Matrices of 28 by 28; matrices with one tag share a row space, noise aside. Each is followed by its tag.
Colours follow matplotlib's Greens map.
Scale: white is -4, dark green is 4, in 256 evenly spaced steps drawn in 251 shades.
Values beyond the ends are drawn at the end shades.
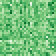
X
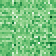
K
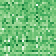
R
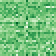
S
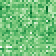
X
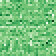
X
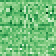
X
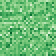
X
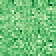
K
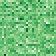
S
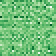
K
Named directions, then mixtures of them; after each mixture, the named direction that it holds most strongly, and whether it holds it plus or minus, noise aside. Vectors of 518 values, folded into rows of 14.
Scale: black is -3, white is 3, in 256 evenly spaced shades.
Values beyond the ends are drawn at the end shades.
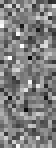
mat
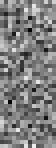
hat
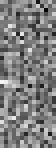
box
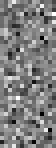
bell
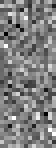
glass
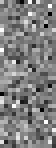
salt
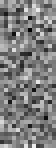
hat, plus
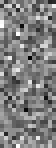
mat, plus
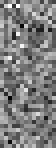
mat, plus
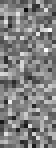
hat, minus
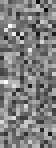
box, plus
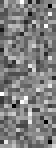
salt, minus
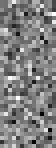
bell, plus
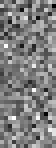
glass, plus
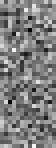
hat, plus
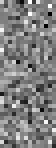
salt, plus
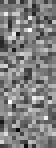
hat, minus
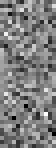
glass, minus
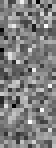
salt, minus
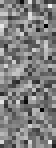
salt, plus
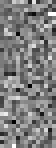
bell, plus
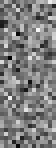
mat, minus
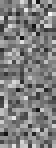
box, plus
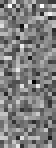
mat, plus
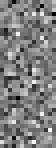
bell, minus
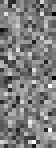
bell, minus
